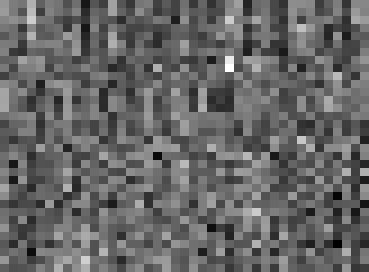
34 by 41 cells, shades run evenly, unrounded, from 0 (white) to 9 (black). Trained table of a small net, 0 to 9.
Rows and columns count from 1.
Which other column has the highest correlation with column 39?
15
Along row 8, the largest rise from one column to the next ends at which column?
27
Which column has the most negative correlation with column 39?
4
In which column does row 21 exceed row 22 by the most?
41
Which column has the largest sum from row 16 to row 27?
40
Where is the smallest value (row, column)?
9, 26
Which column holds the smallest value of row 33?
10
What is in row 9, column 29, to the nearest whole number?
3
